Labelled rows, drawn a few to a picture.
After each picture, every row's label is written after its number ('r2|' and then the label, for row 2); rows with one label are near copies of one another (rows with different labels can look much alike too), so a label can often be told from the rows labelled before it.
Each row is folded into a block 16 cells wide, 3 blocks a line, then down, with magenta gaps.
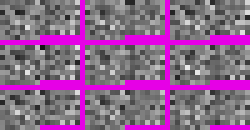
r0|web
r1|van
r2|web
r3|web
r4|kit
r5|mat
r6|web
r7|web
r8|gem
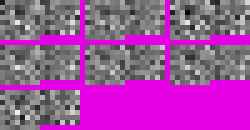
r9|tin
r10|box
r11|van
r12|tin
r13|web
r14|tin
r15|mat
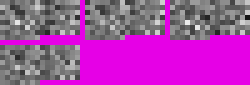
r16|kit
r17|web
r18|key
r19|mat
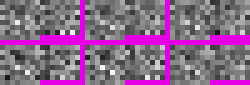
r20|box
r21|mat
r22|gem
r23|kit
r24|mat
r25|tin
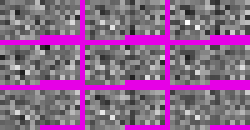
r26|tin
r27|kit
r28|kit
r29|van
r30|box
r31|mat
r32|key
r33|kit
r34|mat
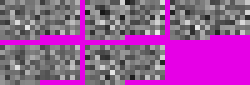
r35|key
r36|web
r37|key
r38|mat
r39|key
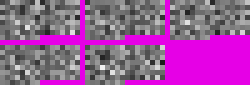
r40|gem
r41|key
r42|box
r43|key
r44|mat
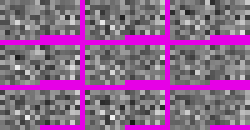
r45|mat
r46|key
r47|web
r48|tin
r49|key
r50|mat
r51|key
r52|key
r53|key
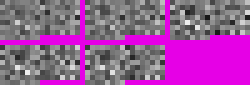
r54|key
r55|key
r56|key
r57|mat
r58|box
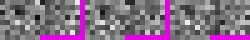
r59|web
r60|van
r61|kit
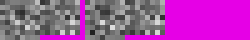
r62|mat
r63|mat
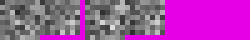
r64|tin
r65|tin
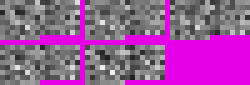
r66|web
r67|box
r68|gem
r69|tin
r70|kit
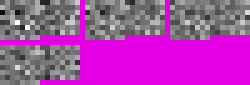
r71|van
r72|van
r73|key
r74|kit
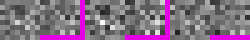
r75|mat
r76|mat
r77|gem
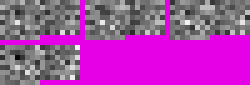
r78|box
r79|kit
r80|tin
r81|web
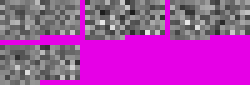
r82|box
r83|box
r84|kit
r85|mat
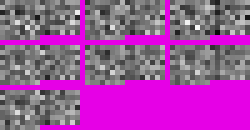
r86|key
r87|tin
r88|kit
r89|box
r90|mat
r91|gem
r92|gem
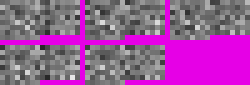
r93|kit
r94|tin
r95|van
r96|gem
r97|box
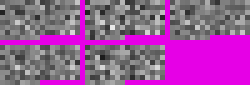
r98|web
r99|gem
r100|van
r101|mat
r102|tin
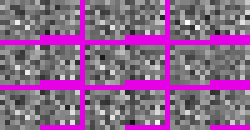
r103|kit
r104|key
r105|key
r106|mat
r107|tin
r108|key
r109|mat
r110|gem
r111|mat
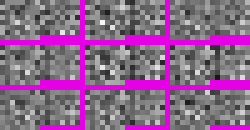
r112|box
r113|kit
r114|key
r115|gem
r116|tin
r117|gem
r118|tin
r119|gem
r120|web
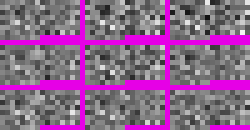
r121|box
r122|mat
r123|web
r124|tin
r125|key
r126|van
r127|tin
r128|box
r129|key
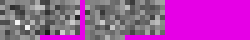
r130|kit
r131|van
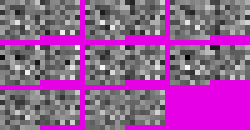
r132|box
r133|van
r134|kit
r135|web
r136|mat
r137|van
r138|mat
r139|key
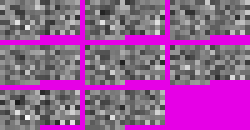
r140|kit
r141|tin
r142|web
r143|kit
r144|key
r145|box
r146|mat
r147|key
